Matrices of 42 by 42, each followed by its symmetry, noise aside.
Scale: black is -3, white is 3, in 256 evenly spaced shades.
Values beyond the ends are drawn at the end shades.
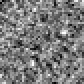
symmetric.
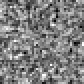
antisymmetric.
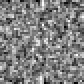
same after a half turn.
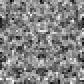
mirrored left to right.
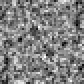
same after a half turn.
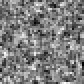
antisymmetric.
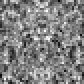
mirrored left to right.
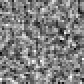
antisymmetric.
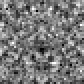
mirrored left to right.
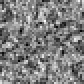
same after a half turn.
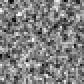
antisymmetric.
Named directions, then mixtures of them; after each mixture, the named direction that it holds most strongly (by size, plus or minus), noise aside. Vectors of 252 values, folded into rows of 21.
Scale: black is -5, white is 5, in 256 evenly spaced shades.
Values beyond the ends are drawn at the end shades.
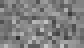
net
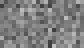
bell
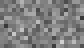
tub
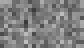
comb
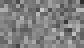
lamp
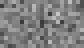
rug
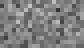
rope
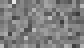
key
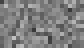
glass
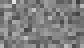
key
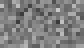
rope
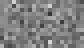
rug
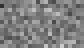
net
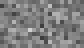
rug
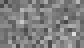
bell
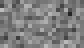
net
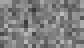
comb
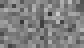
rug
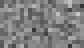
glass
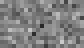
comb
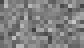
glass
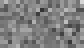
lamp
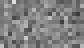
key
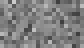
key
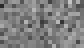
rug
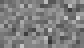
glass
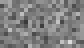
comb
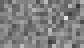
bell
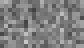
comb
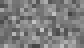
net
